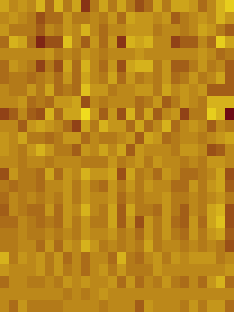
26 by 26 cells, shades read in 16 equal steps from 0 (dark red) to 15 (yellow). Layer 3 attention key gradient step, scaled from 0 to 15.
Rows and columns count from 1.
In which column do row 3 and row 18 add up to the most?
10
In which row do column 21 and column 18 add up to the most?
1
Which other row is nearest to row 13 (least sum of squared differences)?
11
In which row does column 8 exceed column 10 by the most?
4
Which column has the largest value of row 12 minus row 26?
26
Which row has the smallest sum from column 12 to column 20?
9
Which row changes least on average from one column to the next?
25
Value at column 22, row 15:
7
